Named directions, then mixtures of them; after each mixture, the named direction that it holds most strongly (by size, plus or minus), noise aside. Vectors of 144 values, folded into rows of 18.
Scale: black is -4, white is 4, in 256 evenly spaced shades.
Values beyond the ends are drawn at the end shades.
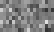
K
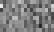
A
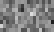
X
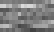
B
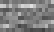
B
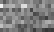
B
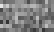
B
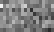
A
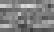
B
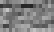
B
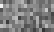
A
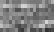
B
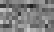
B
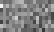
A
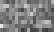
X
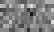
X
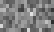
X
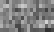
K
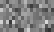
K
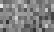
A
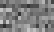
B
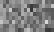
K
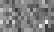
K
